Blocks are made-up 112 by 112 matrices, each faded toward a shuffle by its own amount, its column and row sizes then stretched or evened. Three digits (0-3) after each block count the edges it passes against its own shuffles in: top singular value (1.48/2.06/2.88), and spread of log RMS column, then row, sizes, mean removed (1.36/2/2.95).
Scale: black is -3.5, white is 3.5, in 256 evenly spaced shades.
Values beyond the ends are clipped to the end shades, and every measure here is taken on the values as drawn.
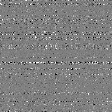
1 1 3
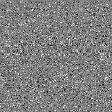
1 0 2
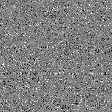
1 0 1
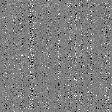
0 3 1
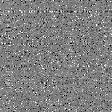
2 0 1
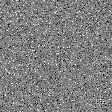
0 0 0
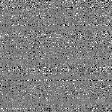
1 2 3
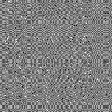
3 0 1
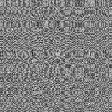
3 0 0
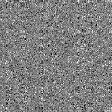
2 2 0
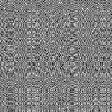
3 0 2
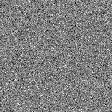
1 0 0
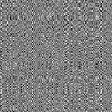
3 3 0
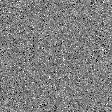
0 1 0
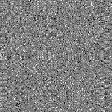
2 0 0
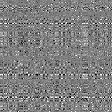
3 0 3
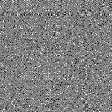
2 0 1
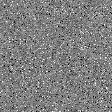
0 1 1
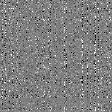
0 3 2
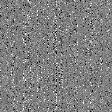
1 3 0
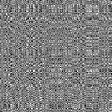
3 2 2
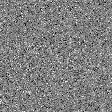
1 0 0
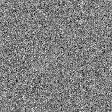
0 1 0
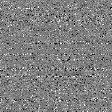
1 1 3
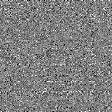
1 1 2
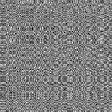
3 0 1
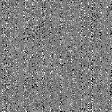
1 3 1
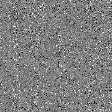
0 2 1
